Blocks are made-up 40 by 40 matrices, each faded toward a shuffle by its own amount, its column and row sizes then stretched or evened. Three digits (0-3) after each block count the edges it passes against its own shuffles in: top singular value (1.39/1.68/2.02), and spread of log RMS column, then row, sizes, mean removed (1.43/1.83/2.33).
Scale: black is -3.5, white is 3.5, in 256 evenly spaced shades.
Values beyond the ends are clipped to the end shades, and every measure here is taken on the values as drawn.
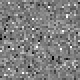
0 0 0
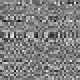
3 0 3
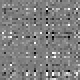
3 3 3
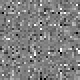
1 2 1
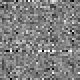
2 1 2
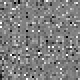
1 1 2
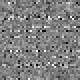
0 0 3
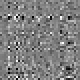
3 3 3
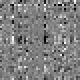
3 3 2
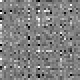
2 3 2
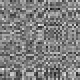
3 1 3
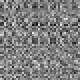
3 0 2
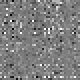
1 2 2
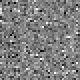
1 1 0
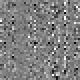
1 3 0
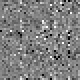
1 1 1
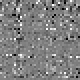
1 1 3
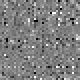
1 1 2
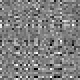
3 2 3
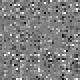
2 1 1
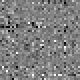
0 2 2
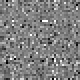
1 0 2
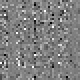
0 3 1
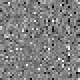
1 1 0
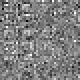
1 1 0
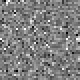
0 1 1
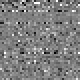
1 0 3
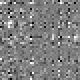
1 3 3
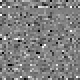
2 0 3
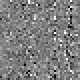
1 2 0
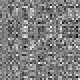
3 3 2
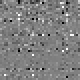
0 1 3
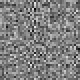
2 2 1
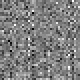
2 2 0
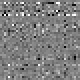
2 2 3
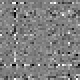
2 2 3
